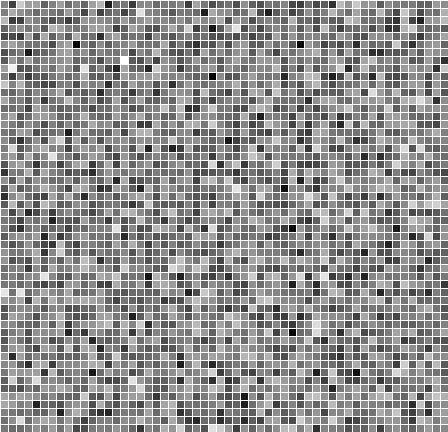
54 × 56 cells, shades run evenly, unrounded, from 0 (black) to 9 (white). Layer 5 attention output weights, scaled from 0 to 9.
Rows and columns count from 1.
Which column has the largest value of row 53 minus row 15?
3
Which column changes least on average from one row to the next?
36
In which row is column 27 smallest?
10
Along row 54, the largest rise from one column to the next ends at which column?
27
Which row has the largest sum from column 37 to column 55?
50
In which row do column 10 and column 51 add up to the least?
6
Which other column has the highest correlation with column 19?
55
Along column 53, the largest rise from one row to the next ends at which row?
51
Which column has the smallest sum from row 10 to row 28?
25
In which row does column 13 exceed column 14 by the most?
1
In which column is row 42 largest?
40
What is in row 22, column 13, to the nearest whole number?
4
